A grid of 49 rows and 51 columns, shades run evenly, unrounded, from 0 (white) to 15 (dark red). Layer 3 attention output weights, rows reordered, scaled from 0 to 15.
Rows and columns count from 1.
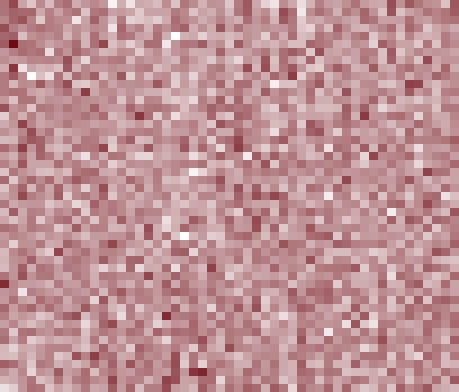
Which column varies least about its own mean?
45
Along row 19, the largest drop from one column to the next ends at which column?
13
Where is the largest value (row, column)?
6, 2
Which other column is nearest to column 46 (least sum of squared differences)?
8
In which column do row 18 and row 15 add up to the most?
27
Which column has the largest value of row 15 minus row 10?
4
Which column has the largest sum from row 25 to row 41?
29
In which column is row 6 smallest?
19
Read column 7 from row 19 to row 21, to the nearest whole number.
4 5 9
